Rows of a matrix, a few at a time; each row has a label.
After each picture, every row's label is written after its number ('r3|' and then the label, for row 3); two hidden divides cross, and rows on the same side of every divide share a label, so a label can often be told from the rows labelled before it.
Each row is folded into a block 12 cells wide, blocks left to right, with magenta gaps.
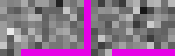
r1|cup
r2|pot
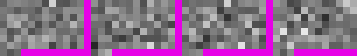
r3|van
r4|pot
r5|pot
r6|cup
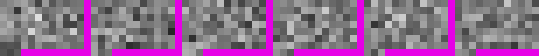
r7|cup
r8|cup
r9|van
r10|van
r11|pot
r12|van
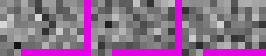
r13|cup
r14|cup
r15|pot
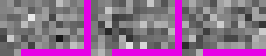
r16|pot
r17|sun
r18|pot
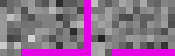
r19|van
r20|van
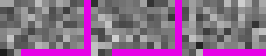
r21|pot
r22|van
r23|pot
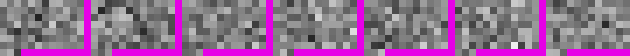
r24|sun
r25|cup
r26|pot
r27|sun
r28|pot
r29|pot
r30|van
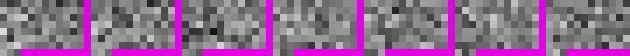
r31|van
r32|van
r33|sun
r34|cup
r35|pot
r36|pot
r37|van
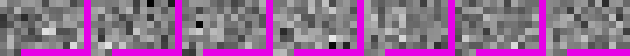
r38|sun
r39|van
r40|cup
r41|van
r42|cup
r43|pot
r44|van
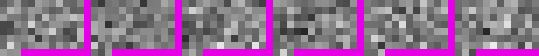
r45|sun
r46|cup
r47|sun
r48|sun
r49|pot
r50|sun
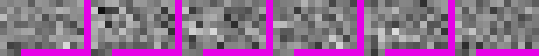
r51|cup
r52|cup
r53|cup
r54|van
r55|cup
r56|cup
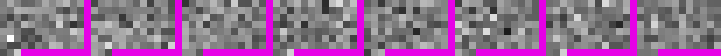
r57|pot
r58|van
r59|van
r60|pot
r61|pot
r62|cup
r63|pot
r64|van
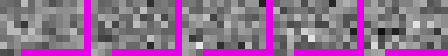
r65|cup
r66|van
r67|van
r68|cup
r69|sun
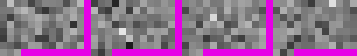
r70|pot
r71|cup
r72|pot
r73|pot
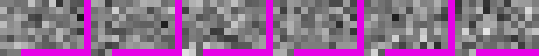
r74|van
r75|pot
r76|sun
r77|van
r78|van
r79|pot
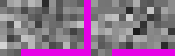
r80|van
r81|cup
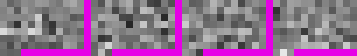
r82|cup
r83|van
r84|van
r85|sun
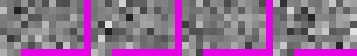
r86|van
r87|sun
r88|sun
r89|sun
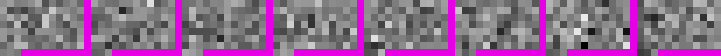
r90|van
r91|pot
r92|sun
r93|sun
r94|pot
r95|cup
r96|cup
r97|pot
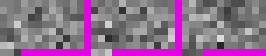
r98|van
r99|sun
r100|cup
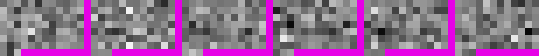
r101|cup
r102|sun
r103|sun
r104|pot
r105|sun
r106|van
